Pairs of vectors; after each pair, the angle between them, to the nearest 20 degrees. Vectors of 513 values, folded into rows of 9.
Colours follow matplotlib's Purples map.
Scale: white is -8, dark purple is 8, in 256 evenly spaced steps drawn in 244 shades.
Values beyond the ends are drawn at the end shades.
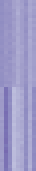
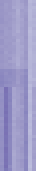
40 degrees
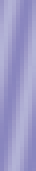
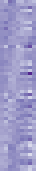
120 degrees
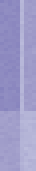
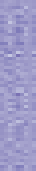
80 degrees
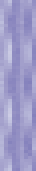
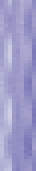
40 degrees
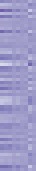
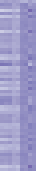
140 degrees
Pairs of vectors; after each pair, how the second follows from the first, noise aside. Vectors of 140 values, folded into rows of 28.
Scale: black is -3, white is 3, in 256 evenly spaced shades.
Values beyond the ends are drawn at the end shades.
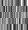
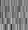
wrapped around, negated, shrunk.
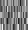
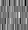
reversed, negated, partly zeroed.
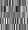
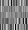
negated, partly zeroed.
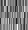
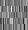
reversed, negated, partly zeroed.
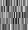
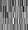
negated, partly zeroed.
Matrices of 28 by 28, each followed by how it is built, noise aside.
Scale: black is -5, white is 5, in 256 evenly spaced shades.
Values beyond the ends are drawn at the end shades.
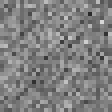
Hankel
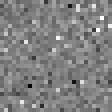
sparse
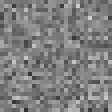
low rank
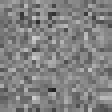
low rank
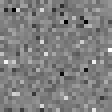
sparse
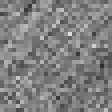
Hankel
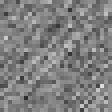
Hankel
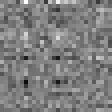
low rank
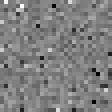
sparse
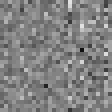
uneven columns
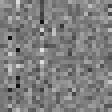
uneven columns
